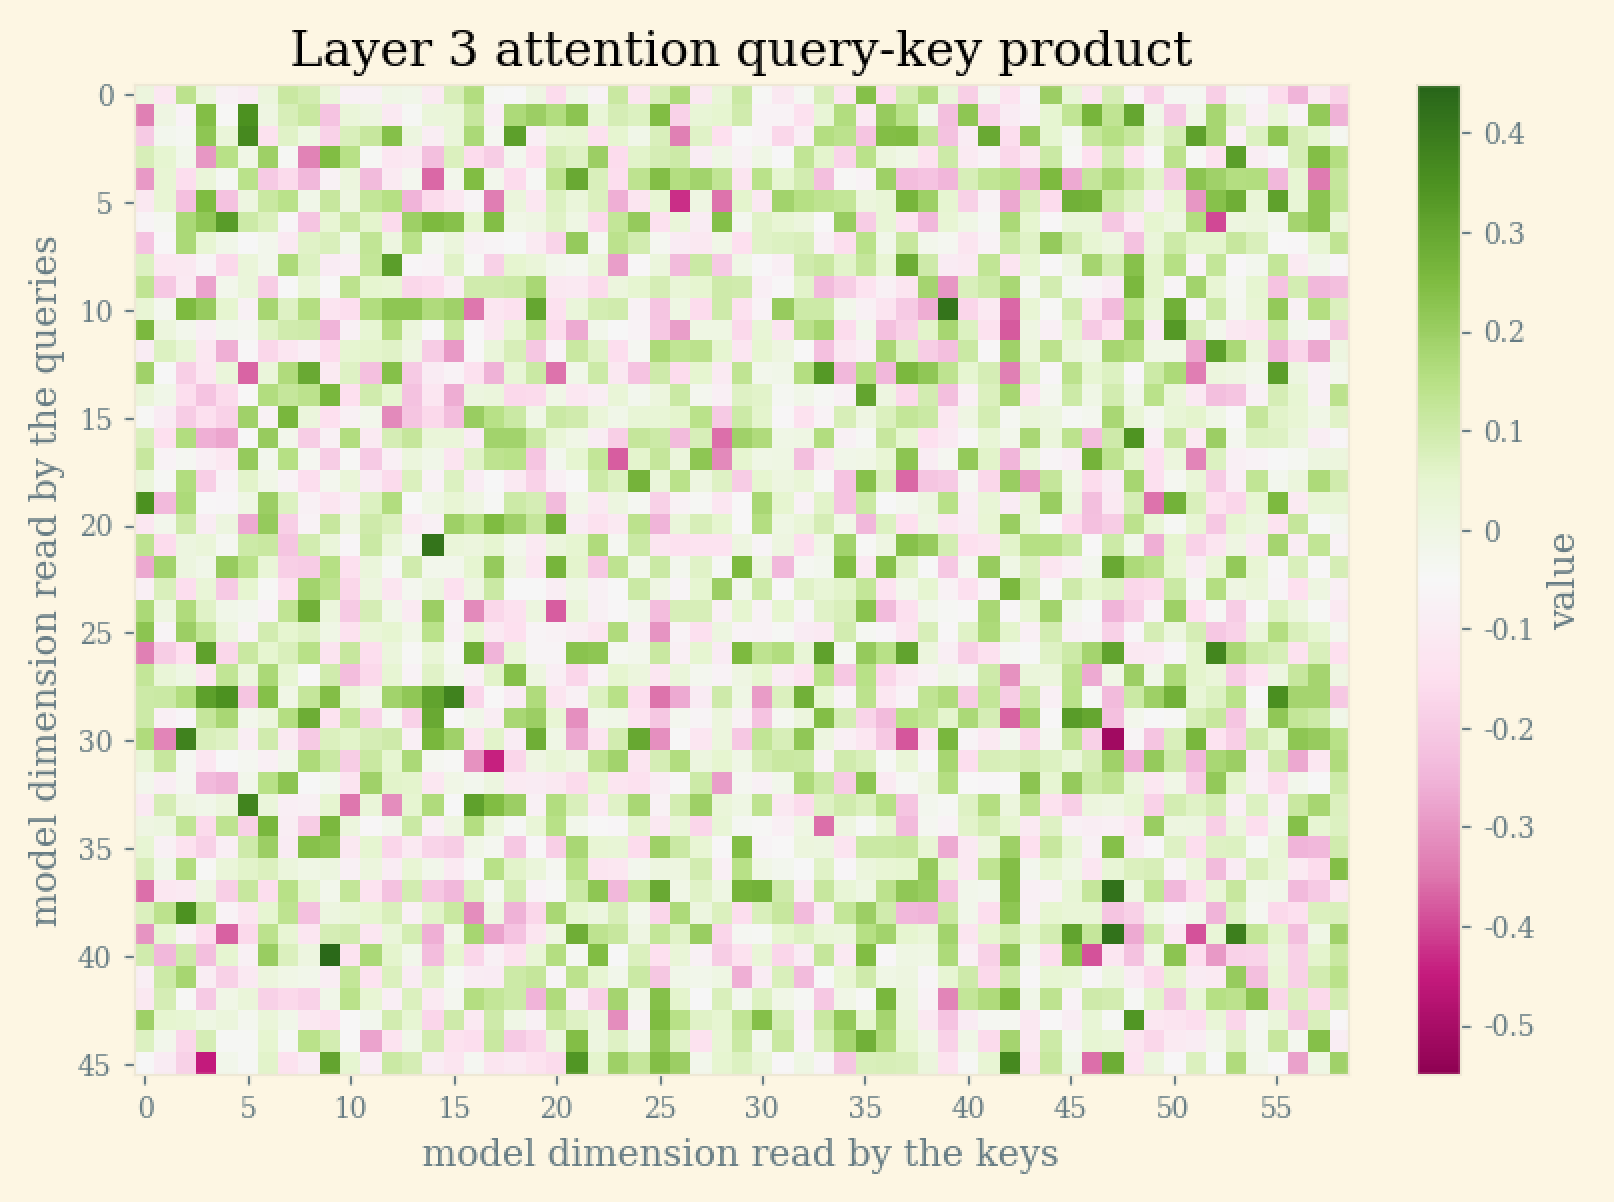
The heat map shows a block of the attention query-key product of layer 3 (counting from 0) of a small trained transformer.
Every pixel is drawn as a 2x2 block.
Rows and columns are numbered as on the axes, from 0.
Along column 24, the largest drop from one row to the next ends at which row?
31
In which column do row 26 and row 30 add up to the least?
1
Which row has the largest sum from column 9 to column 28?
6
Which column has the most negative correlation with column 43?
26
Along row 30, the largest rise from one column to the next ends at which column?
2
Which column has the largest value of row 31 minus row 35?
39
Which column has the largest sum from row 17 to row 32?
14
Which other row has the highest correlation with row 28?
10
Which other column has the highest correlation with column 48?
18
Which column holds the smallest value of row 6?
52
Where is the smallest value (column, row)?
47, 30
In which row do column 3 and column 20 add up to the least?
45
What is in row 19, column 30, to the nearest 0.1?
0.2
